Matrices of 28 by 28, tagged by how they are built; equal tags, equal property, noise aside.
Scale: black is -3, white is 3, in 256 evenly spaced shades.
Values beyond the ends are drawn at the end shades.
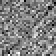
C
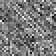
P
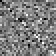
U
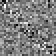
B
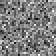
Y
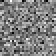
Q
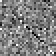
U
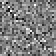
B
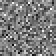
C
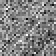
C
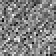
C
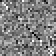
U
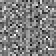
Y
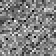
C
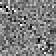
B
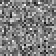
Y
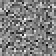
Y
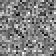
Q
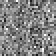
Y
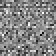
Q
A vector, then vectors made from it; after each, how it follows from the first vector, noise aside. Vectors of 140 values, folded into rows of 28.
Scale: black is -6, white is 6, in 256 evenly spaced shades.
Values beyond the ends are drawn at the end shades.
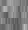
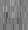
partly zeroed.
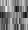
wrapped around, negated, scaled up.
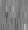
partly zeroed.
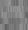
wrapped around, negated, shrunk.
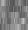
reversed.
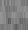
wrapped around, negated, shrunk.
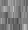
copied.
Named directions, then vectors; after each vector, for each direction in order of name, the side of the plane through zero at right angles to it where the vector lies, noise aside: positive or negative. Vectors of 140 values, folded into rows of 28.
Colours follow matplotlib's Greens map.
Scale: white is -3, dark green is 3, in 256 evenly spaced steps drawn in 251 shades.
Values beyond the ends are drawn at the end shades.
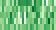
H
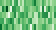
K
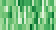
positive, negative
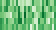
negative, positive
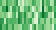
negative, positive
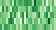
positive, positive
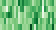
positive, negative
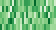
positive, positive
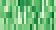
positive, negative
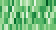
negative, negative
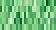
negative, negative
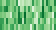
negative, positive
